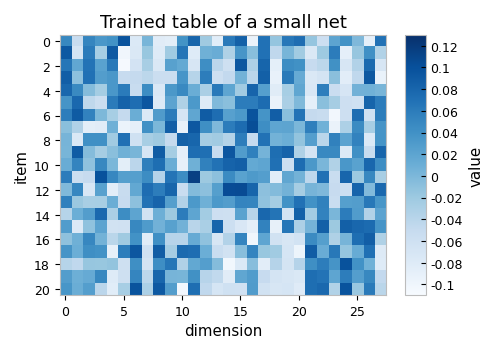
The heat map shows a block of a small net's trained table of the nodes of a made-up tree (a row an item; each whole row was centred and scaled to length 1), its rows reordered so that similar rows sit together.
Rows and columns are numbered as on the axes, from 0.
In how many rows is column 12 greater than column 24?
10
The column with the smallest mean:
18
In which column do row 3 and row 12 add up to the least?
24
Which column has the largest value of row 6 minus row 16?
16
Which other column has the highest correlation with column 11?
5
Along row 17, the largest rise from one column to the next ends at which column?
21
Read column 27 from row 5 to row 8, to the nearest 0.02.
0.06 0.06 0.04 0.04
